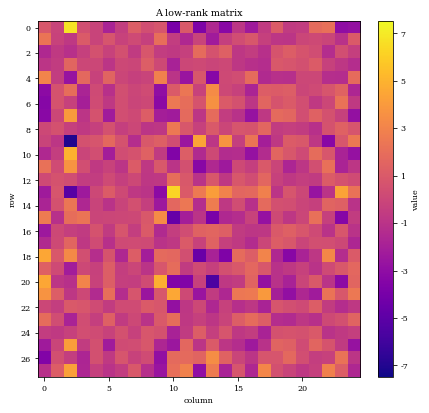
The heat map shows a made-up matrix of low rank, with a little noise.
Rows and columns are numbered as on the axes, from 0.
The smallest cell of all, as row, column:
9, 2
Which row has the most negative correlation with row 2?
18
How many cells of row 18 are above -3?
22
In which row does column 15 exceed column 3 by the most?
13
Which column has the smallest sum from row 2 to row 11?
0
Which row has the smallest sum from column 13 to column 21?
20
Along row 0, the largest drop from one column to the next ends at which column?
3
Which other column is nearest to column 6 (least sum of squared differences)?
4
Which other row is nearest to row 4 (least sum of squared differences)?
1
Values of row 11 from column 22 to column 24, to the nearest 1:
2 -2 -1
